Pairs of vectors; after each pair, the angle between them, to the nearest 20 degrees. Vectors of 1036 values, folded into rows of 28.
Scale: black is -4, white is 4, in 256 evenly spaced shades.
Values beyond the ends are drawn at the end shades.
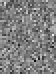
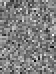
20 degrees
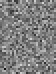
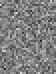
40 degrees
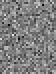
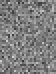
120 degrees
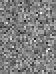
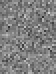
80 degrees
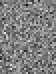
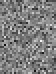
100 degrees
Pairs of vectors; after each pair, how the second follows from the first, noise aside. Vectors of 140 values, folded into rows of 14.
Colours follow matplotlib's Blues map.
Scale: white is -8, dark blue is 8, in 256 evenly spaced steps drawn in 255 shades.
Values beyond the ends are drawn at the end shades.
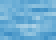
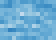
reversed.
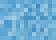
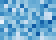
reversed, negated, scaled up.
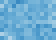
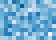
wrapped around, negated, scaled up.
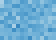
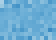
partly zeroed.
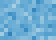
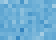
reversed, partly zeroed.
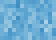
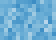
copied.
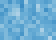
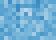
shuffled.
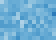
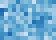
wrapped around, negated, scaled up.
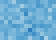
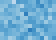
copied.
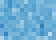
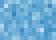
reversed.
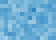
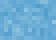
wrapped around, negated, shrunk.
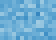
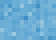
partly zeroed.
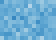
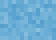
reversed, shrunk.
